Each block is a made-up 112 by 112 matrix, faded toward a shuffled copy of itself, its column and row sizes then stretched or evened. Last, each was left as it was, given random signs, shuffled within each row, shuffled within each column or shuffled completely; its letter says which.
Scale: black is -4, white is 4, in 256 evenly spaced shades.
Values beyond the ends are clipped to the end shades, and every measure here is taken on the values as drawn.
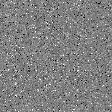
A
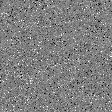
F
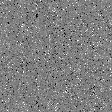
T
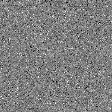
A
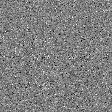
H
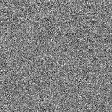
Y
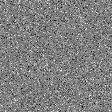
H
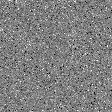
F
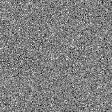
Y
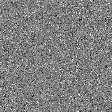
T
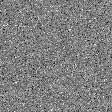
F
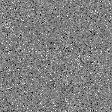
A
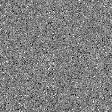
A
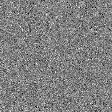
A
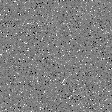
H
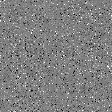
Y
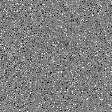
Y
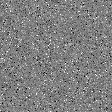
T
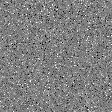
F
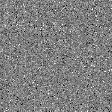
A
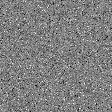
F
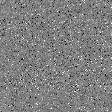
Y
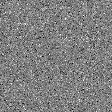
T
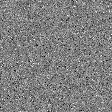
H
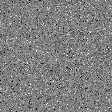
T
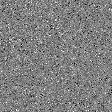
H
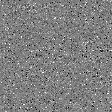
Y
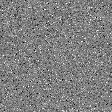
H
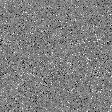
H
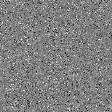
T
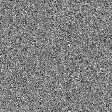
T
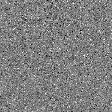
Y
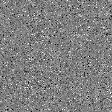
A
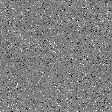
A
